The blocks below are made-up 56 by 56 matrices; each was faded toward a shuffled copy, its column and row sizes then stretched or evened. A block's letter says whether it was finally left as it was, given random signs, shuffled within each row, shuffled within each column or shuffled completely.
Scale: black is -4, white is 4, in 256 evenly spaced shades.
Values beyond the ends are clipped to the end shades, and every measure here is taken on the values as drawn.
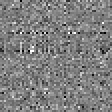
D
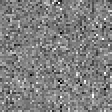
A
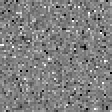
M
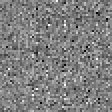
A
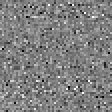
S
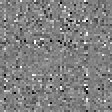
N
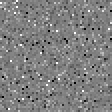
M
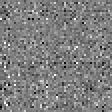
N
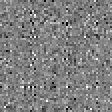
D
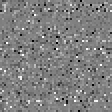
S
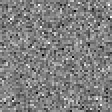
M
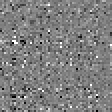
N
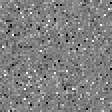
M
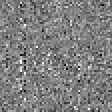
N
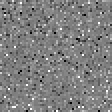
M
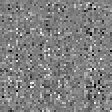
D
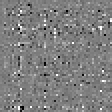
D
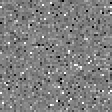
M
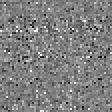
S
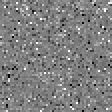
M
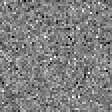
M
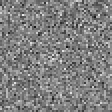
M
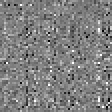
D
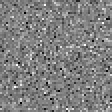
M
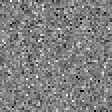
M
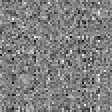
D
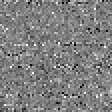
S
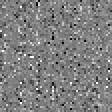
A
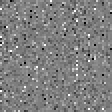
A
